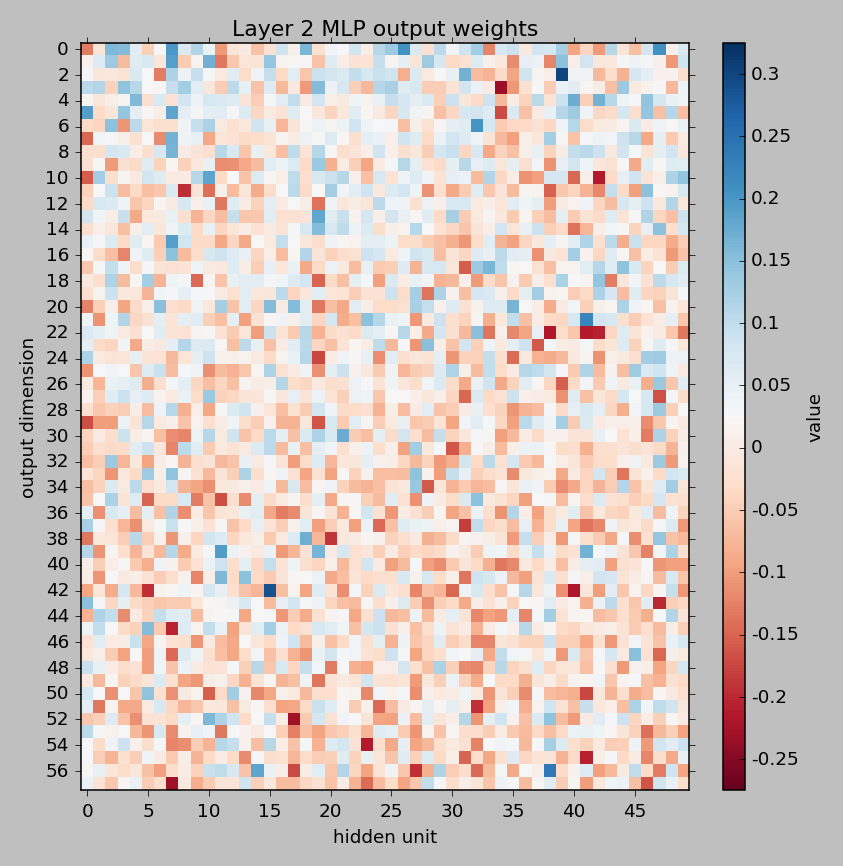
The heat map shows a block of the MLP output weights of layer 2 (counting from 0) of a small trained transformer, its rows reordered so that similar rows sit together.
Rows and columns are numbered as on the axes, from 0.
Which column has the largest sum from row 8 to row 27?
17
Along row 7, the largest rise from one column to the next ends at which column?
7
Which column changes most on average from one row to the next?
47
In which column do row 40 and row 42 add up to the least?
5
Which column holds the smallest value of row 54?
23
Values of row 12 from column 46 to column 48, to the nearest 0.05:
0.1 0 0.1
